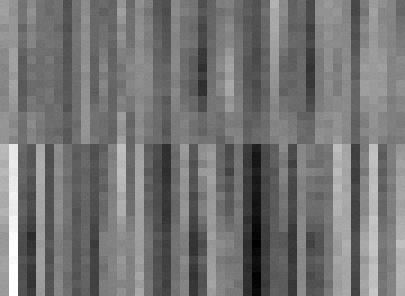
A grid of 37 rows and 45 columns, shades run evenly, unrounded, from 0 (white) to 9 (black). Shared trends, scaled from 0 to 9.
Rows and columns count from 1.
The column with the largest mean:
29
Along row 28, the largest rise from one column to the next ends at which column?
3
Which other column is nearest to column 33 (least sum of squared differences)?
30
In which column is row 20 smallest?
2
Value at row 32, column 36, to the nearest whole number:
6
